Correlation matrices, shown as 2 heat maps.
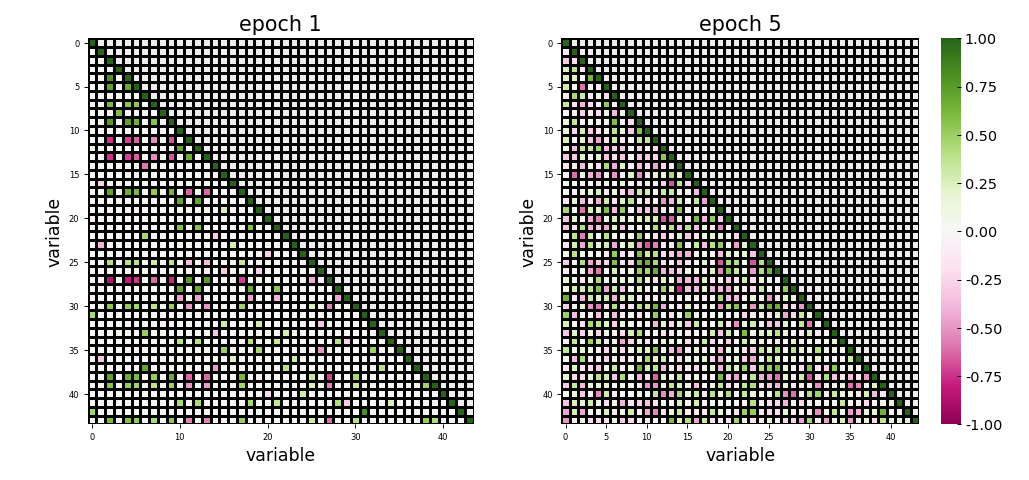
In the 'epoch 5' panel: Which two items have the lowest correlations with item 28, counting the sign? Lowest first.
14, 40
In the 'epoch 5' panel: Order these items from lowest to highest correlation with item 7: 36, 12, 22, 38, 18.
12, 36, 22, 18, 38
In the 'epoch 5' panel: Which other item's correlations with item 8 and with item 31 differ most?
42
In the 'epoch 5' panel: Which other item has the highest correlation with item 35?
11
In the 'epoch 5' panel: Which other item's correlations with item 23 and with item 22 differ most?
9
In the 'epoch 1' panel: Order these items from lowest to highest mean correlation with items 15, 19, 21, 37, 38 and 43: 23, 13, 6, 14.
13, 14, 23, 6
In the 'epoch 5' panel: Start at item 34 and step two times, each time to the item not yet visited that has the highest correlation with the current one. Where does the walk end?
4
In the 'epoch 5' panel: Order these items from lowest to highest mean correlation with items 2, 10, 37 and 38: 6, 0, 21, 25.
0, 21, 6, 25
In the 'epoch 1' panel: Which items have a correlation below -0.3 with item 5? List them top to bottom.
11, 13, 27
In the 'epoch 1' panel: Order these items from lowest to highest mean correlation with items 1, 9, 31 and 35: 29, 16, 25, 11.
11, 16, 29, 25
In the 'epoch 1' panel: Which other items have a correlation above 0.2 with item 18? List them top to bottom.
10, 12, 21, 28, 34, 41
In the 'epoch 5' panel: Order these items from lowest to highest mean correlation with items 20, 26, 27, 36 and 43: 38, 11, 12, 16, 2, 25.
38, 12, 16, 2, 11, 25
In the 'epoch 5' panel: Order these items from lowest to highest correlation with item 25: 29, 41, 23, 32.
23, 29, 32, 41
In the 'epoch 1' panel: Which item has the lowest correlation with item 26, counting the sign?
35
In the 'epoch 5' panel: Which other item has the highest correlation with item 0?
29
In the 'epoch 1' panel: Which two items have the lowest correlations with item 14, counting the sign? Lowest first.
6, 37
